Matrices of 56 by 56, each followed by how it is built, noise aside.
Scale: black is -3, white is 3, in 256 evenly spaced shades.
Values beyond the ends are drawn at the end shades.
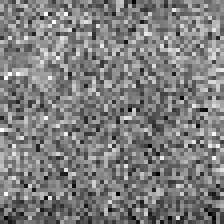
smooth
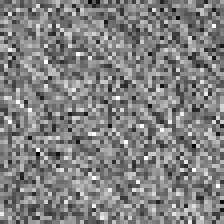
Toeplitz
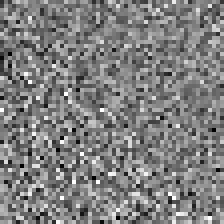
lower triangular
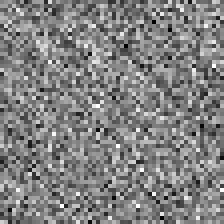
Toeplitz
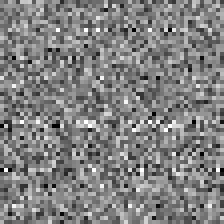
uneven rows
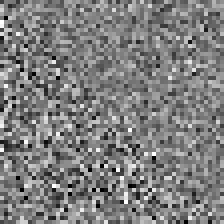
lower triangular
